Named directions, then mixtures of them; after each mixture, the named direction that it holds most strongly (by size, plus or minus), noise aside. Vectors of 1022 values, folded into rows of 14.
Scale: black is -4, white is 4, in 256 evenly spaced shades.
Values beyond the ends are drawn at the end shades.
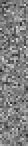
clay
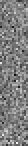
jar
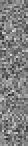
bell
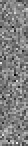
jar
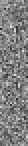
clay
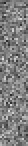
clay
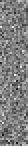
jar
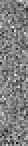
jar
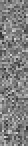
bell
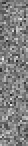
clay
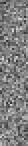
clay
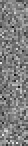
jar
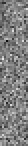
jar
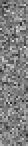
clay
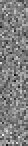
jar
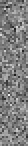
clay
